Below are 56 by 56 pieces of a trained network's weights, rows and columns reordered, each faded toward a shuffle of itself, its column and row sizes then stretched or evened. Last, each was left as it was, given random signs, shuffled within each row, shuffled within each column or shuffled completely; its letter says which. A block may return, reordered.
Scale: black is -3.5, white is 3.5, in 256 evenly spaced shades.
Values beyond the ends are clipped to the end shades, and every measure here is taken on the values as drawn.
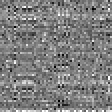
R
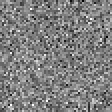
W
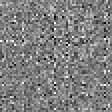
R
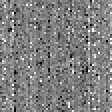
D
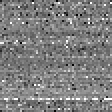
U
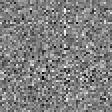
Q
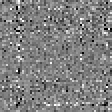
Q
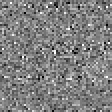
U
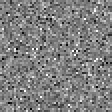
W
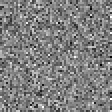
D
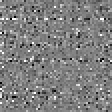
Q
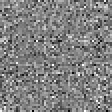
Q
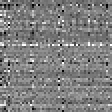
R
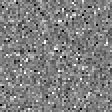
W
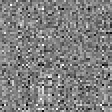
R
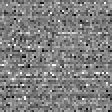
U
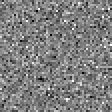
W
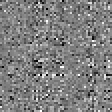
Q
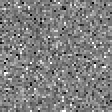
W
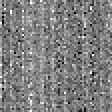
D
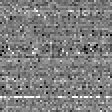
U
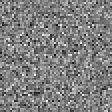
U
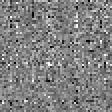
Q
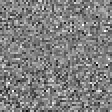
U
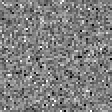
W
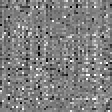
R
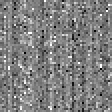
D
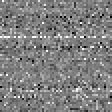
U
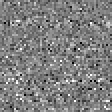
U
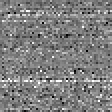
U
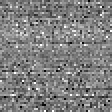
U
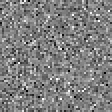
W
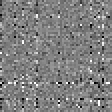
Q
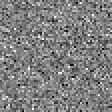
W
